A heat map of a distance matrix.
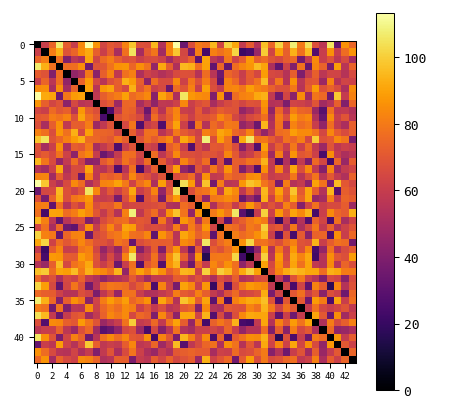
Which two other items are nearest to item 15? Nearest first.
39, 9
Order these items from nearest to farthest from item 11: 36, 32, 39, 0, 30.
30, 39, 32, 0, 36
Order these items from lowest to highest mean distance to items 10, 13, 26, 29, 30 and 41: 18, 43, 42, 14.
14, 43, 42, 18
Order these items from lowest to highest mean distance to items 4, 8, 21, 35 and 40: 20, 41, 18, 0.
18, 41, 20, 0
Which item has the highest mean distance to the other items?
31
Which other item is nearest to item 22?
2
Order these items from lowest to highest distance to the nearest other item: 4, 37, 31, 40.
40, 37, 4, 31
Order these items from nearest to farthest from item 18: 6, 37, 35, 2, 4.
6, 2, 4, 37, 35
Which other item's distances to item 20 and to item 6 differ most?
0
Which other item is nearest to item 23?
29
